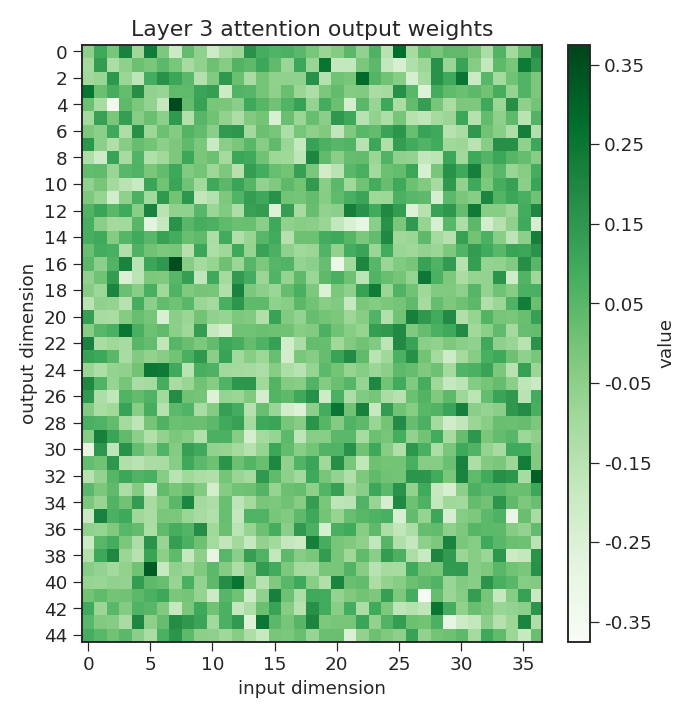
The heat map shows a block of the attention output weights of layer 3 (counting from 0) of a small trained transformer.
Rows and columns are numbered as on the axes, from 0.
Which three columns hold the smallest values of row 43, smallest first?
29, 13, 30
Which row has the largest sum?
12
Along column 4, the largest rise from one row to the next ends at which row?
3
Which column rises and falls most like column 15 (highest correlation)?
26
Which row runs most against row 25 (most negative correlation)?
39
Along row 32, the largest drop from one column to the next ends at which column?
35
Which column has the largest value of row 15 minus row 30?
0
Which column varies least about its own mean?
16
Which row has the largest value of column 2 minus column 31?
2
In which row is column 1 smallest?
8
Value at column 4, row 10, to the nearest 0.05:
-0.2
